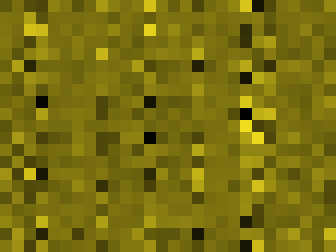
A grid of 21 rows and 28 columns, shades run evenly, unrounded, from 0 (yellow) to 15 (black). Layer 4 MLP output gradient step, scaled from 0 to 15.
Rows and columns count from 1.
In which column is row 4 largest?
21
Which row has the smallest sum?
3
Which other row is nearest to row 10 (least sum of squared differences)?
4
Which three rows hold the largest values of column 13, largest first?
12, 9, 15
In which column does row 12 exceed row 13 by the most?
13
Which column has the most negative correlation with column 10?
22
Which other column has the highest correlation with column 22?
8
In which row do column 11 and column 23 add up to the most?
6
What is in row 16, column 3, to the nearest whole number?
10
